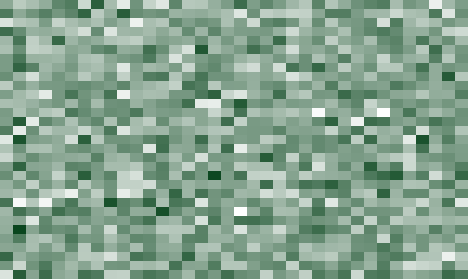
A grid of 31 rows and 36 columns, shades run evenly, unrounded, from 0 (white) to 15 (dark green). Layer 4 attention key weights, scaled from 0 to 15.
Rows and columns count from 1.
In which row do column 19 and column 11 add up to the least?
24
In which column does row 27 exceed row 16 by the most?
6
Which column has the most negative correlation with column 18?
28
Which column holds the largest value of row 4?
1
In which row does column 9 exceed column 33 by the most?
23
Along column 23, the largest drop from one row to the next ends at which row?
9
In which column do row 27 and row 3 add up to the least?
30
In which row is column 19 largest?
12
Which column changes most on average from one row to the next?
2
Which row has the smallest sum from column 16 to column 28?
13
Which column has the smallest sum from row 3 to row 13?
3
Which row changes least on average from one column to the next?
10
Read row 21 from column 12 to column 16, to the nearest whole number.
3 9 8 6 7
